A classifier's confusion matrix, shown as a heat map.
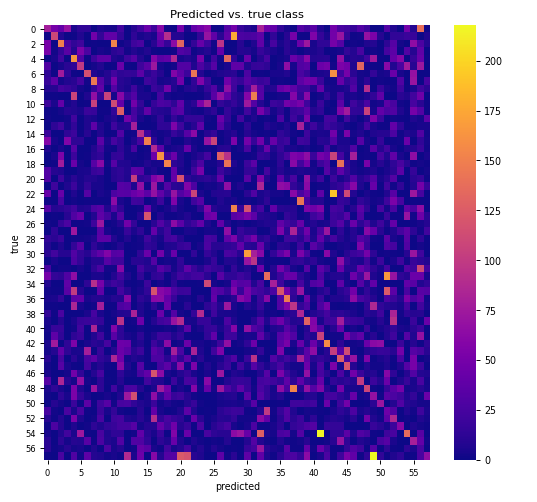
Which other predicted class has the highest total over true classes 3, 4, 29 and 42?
27
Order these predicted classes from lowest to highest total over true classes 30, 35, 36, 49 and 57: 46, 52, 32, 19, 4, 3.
3, 52, 19, 32, 46, 4
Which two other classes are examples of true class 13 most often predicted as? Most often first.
38, 19
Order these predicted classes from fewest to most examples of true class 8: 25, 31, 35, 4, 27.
4, 25, 35, 27, 31
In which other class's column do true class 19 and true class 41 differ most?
56
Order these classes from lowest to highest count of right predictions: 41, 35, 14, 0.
0, 14, 41, 35
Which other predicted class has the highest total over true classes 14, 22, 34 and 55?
43
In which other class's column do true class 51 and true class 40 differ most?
33
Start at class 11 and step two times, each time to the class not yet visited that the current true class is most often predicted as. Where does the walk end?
37
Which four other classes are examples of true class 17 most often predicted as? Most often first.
26, 43, 27, 46
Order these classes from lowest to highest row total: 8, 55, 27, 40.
55, 40, 27, 8
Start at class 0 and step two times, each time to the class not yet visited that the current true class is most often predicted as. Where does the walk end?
32
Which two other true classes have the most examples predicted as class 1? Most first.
42, 0
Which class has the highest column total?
39
